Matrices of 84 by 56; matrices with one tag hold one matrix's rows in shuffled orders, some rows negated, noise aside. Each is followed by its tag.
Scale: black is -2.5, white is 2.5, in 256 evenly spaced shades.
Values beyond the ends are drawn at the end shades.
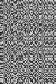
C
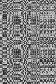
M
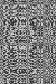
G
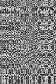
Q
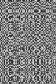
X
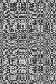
G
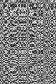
G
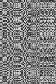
M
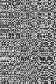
Q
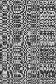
M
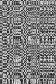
M
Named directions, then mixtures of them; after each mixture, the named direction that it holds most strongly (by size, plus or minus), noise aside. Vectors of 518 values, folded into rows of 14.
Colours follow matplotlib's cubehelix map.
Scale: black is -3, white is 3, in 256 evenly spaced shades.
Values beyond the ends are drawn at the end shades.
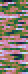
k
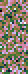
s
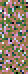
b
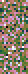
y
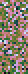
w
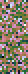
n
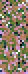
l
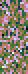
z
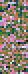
y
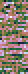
k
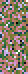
l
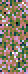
l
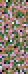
b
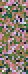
s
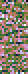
n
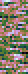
k
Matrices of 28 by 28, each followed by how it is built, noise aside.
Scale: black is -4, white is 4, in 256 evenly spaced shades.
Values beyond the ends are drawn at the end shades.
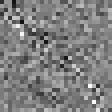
banded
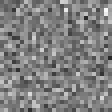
noise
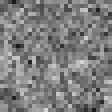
smooth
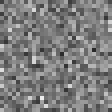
noise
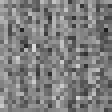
blocks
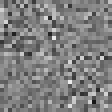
block diagonal
